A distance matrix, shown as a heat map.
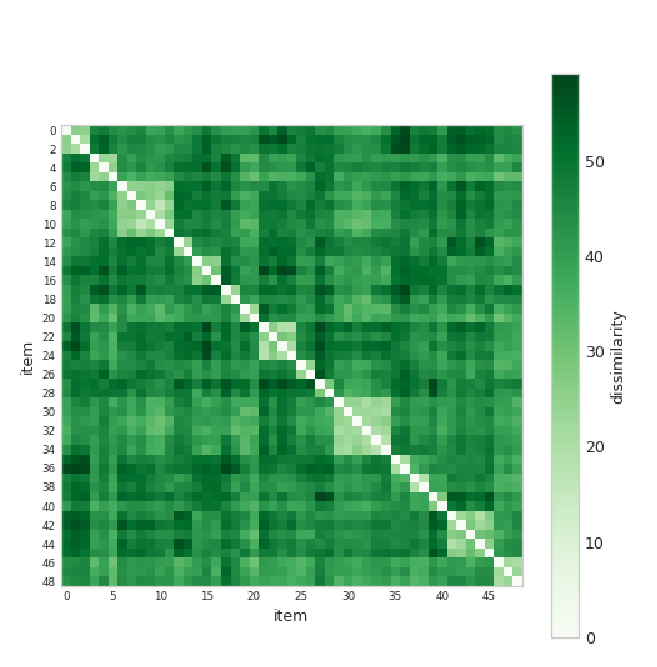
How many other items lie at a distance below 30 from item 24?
3
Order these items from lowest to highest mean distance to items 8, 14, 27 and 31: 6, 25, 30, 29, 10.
10, 30, 29, 6, 25
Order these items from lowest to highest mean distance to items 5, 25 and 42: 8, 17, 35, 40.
40, 35, 8, 17
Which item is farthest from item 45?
39
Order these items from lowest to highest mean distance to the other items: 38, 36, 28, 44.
38, 44, 28, 36
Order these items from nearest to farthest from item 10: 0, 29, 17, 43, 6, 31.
6, 31, 29, 0, 43, 17
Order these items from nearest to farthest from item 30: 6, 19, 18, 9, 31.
31, 19, 9, 18, 6
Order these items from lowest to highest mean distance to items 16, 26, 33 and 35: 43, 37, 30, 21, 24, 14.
30, 14, 43, 37, 24, 21
